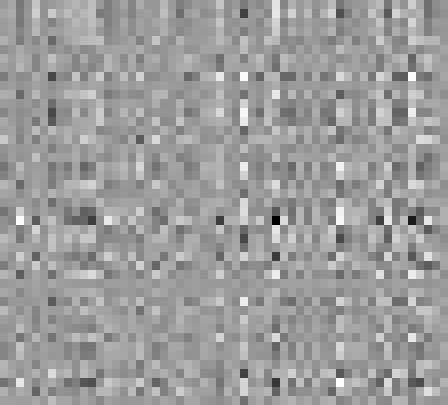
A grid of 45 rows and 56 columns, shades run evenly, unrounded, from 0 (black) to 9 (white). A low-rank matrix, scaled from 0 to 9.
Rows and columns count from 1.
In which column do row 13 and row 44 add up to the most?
31
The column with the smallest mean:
7
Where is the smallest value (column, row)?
35, 25
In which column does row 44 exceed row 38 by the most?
54
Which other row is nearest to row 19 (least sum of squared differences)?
20
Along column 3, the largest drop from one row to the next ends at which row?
26
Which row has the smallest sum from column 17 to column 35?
30
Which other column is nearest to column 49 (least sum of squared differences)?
43
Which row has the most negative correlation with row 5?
32
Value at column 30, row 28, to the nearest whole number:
6
